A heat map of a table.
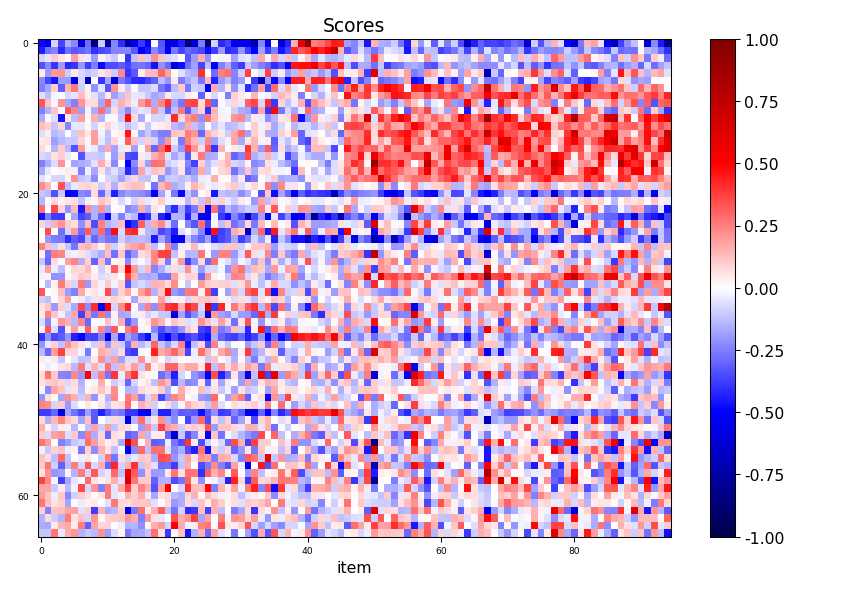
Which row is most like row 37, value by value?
32
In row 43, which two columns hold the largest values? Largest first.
55, 25
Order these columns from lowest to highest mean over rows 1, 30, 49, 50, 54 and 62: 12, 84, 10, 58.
10, 12, 84, 58
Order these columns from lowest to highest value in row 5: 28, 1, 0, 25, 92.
1, 0, 28, 92, 25
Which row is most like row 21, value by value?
34
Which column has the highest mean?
56
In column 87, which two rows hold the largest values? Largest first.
16, 15
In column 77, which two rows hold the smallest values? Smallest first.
20, 26
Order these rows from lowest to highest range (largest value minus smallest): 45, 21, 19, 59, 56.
21, 19, 45, 59, 56
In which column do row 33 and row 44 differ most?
35
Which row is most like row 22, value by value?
52
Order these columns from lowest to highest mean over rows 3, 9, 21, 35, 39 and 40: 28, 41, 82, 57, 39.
28, 57, 82, 39, 41
